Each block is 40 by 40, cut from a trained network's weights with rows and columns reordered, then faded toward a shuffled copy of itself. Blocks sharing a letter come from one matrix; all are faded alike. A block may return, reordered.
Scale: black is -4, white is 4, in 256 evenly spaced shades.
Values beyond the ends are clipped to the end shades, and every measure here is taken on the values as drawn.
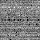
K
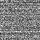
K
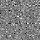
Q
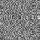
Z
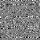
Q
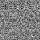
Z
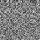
Z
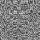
Z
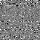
Q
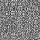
Z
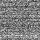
K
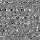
Q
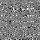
Q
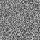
Z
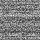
K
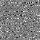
Q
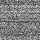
K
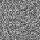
Z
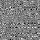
Q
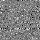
Q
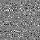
Q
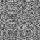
Z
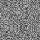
Z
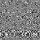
Q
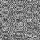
Z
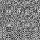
Z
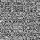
Z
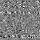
Q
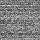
K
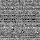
K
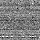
K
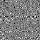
Q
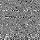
Q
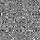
Q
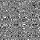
Q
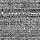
K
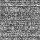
K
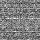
K
